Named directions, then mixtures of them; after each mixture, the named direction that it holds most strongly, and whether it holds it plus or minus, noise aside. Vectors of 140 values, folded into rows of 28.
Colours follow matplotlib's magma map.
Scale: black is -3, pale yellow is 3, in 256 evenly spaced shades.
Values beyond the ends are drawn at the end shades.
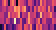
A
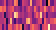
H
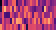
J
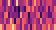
A, minus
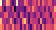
A, minus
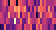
A, plus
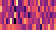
A, minus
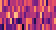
J, minus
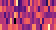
H, plus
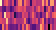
H, minus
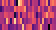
H, minus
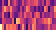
J, plus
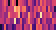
A, plus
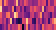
J, minus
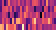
J, plus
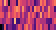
A, plus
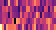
A, minus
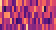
J, minus
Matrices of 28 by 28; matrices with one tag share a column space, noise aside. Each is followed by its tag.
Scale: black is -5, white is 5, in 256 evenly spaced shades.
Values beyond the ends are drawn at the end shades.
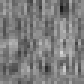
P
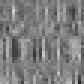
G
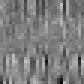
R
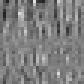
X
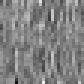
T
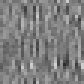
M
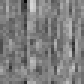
P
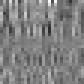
X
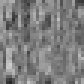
T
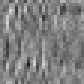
M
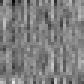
T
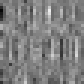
G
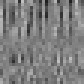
X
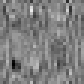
M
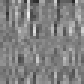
X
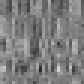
P
